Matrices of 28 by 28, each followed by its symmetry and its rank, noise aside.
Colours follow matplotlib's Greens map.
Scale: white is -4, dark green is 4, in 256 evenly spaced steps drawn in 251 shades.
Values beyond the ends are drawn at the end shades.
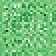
no symmetry, rank four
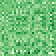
no symmetry, rank four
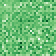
symmetric, rank six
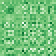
symmetric, rank three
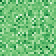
symmetric, rank six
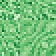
symmetric, rank four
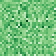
no symmetry, rank six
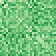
symmetric, rank six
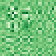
no symmetry, rank three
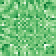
symmetric, rank four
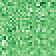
antisymmetric, rank six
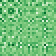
symmetric, rank three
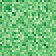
symmetric, rank six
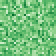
no symmetry, rank six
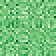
antisymmetric, rank four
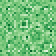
symmetric, rank four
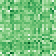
no symmetry, rank four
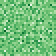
antisymmetric, rank six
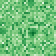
symmetric, rank six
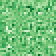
antisymmetric, rank six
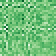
no symmetry, rank four
